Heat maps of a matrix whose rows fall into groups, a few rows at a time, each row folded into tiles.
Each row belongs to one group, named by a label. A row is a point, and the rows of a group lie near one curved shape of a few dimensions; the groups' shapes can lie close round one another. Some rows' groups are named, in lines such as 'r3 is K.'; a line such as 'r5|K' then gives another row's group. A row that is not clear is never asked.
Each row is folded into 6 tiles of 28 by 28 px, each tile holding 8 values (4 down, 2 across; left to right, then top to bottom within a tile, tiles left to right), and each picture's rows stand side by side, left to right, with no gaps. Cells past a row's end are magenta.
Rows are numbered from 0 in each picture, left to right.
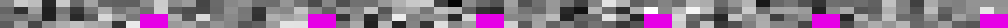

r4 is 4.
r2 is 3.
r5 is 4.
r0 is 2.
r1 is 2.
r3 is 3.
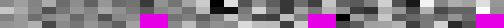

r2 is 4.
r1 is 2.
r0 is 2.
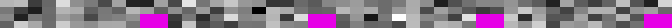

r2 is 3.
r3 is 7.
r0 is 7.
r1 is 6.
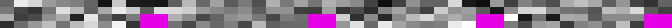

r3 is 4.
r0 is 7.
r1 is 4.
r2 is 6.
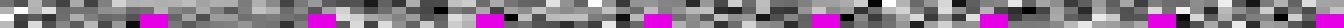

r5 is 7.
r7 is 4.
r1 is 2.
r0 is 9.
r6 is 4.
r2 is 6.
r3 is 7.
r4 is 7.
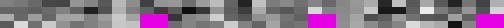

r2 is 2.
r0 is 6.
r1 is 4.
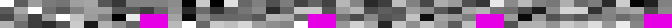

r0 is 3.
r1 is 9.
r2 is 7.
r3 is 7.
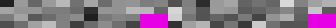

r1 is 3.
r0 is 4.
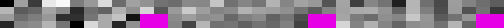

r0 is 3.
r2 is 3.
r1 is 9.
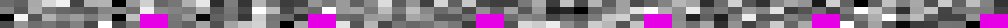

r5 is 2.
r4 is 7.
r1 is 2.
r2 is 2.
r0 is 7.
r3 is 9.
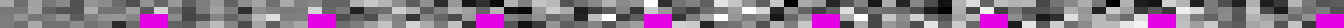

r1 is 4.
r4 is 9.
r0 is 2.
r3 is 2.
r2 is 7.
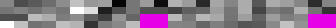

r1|2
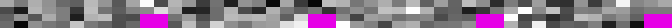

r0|2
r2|9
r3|9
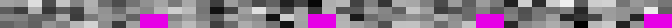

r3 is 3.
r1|2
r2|9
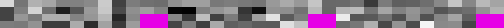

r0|3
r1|2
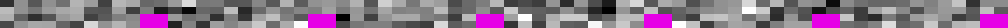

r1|2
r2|7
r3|6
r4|9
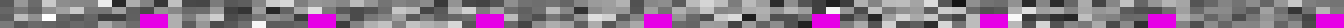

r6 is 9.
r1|3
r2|7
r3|4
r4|7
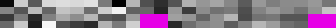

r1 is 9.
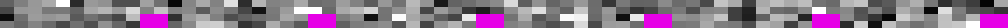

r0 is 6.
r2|3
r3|3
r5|6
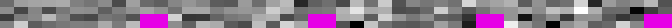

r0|9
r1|4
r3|9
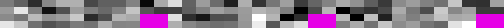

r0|2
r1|4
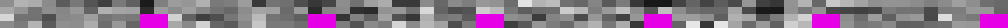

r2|4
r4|6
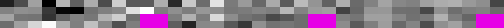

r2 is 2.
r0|9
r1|9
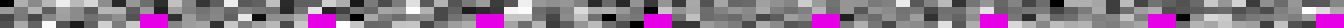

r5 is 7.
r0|3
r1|7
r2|9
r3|4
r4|4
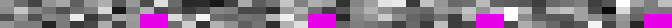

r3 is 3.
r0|7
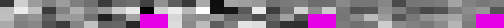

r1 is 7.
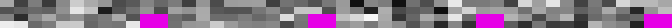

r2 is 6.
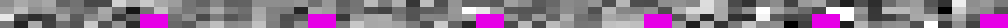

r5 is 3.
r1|4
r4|2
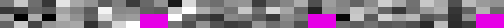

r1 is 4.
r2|7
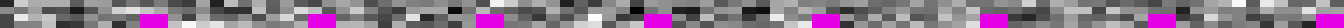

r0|9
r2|7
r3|4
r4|2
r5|2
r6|7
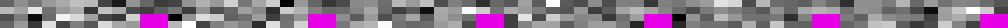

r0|3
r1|9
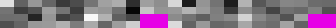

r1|3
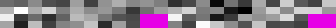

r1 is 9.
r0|9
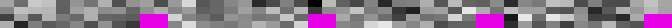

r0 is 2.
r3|6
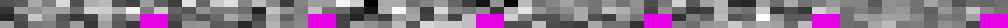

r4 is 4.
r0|6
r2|7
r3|4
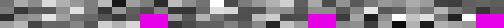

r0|9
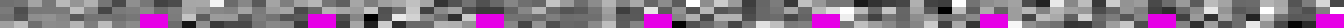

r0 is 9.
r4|9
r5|3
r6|2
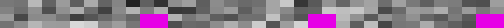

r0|7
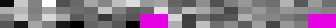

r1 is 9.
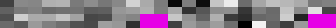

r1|3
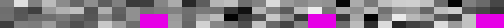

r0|7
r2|3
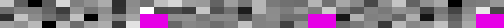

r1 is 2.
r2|7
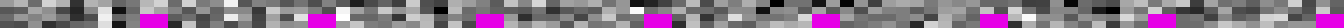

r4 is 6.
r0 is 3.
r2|3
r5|3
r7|4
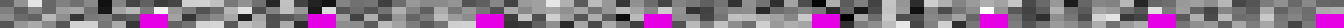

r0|7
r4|6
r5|4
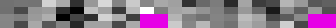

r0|3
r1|3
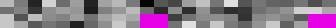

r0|2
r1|9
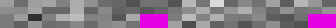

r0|3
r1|9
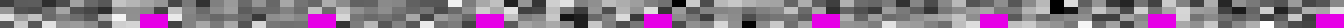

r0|6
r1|3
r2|3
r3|3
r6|2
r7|7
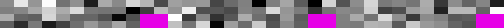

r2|7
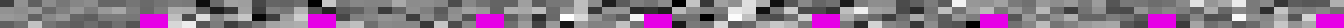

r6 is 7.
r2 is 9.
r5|9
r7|6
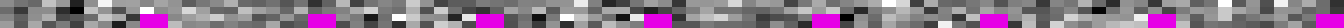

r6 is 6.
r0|3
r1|2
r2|3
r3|3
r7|2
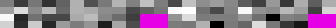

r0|9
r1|4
